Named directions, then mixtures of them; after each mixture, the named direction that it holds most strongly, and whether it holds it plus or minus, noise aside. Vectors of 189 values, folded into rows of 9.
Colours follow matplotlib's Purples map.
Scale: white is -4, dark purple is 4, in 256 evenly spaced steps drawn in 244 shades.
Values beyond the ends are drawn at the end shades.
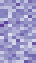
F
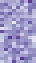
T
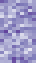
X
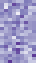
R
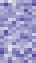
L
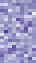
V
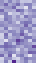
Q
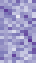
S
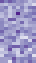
L, minus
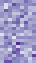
R, plus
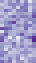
T, minus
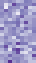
R, plus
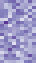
F, plus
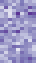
X, plus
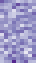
X, plus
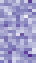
S, minus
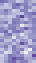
X, plus
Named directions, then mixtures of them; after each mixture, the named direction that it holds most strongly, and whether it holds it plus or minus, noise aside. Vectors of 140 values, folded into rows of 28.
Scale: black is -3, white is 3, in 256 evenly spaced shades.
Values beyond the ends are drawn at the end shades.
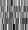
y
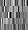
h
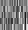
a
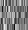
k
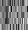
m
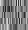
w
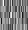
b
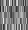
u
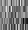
m, minus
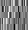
h, plus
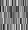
u, plus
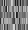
y, minus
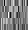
h, plus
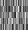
a, minus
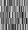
u, minus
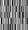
b, plus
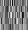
b, plus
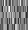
k, plus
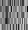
m, plus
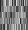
u, plus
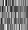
k, plus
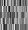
k, minus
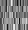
y, minus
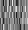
b, minus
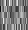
u, plus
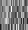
m, minus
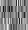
w, plus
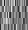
h, plus
